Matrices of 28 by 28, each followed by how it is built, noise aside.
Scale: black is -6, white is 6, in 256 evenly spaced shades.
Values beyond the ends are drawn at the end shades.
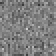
blocks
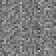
repeating rows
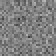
blocks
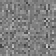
low rank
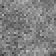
smooth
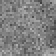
smooth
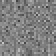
low rank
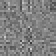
low rank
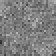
smooth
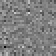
low rank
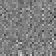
low rank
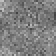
smooth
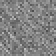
Toeplitz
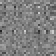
low rank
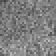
smooth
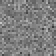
repeating rows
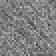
Toeplitz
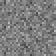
repeating rows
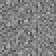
repeating rows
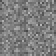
repeating rows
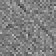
Toeplitz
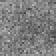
smooth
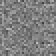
repeating rows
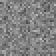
repeating rows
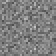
repeating rows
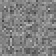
blocks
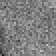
smooth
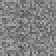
repeating rows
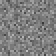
repeating rows
